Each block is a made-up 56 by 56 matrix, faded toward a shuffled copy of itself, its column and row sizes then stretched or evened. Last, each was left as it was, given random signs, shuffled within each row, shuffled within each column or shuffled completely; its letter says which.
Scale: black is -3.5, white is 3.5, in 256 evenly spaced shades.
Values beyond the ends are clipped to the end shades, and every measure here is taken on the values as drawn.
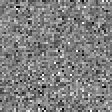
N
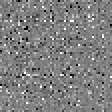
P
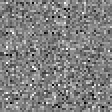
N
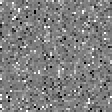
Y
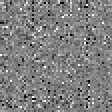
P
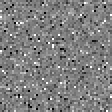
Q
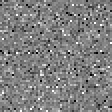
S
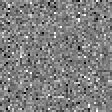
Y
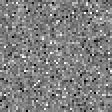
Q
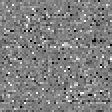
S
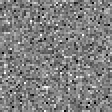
Q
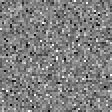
Q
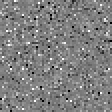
Q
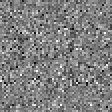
S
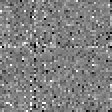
N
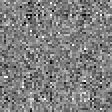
P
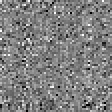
P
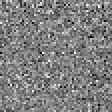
S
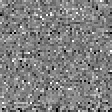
S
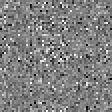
N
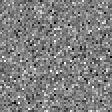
Q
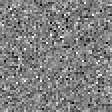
Q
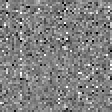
N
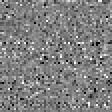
S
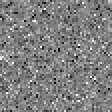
Q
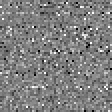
S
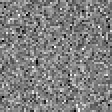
Q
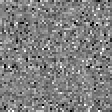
S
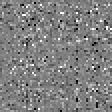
N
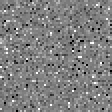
Q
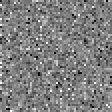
Y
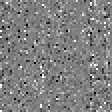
Y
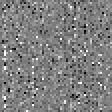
Y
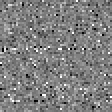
S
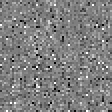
P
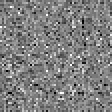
P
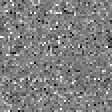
S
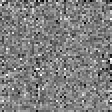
N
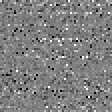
S
